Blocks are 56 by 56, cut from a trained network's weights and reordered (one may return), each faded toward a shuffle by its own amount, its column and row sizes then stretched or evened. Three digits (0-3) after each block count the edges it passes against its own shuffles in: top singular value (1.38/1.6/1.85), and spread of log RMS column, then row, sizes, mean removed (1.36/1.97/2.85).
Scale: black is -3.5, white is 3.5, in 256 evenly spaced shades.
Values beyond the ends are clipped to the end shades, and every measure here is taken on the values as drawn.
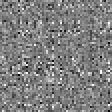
2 2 2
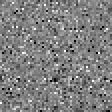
0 0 1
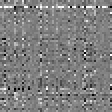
3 2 2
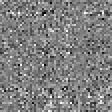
0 1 2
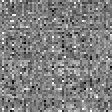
1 2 0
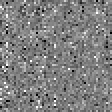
0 2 0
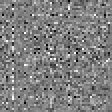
0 2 2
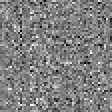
1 2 1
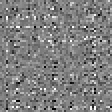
2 2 2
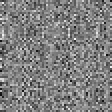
3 2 0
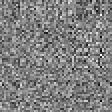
3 1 1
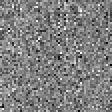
0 2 0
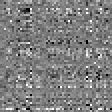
2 2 2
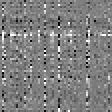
3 3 1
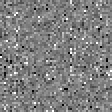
0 1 0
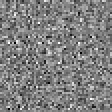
2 1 2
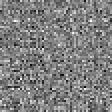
3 1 2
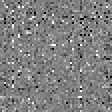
0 1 1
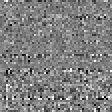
0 1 3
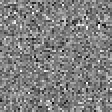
1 1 1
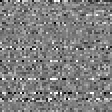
3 0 3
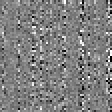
2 3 0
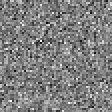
0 0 1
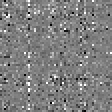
1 2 2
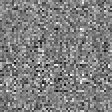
2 1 2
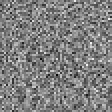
3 0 0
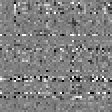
1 2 3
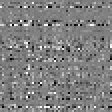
2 2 3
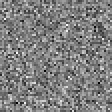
0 0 0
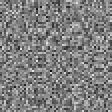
3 0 0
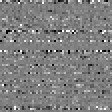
1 0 3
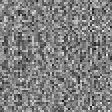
3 1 0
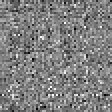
2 1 0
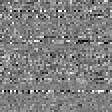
2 0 3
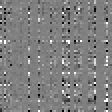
3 3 2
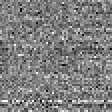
3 0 1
